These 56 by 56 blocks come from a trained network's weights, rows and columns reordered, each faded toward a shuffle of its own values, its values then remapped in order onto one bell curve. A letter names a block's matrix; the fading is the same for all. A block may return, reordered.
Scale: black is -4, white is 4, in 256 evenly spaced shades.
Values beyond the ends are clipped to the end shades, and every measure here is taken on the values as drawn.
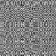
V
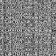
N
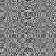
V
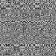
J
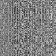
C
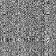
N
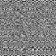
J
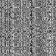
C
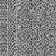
C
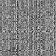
C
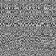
J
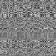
J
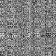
C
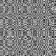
V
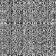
N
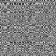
J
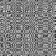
V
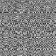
J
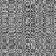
V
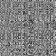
C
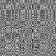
V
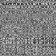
J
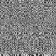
J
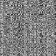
N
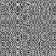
V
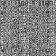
C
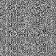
N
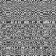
J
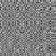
V
